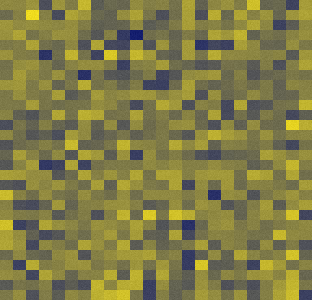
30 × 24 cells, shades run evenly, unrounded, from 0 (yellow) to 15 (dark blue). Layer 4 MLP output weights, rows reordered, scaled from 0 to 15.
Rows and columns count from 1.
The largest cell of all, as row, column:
4, 11
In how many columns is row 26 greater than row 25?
10
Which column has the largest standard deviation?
23
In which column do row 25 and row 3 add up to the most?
22
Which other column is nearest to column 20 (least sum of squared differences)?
18
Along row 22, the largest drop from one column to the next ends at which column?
12
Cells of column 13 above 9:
9
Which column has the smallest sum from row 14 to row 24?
14
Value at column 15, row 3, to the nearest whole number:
5
